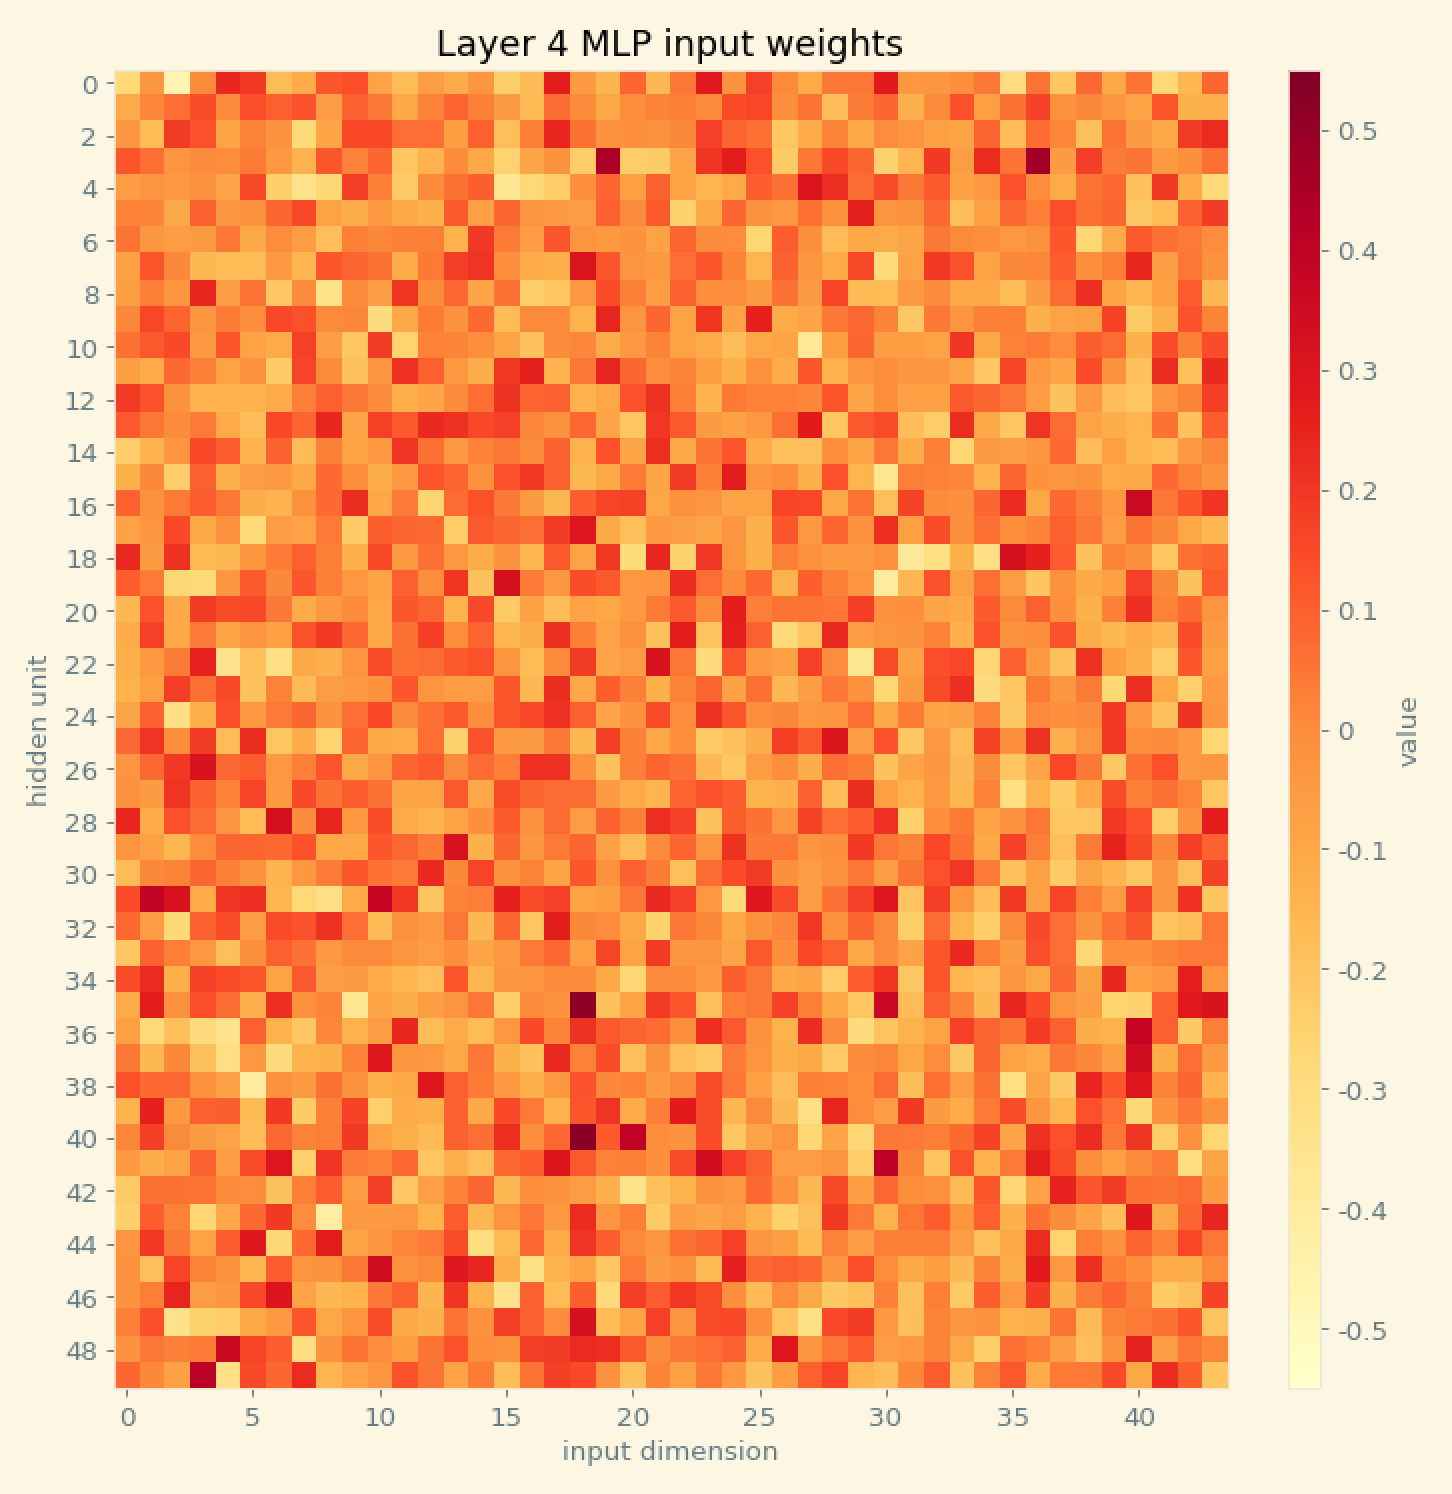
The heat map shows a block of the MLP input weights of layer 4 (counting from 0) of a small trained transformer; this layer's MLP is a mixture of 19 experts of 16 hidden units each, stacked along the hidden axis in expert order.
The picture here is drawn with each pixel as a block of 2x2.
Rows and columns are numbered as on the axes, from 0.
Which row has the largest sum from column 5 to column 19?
13
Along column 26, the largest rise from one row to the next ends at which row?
48
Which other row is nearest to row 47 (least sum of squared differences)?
24
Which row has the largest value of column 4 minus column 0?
0
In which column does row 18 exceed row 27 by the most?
35
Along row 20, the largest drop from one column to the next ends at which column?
15
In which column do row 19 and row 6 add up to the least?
30
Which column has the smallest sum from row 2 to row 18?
31
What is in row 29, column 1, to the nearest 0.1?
-0.1
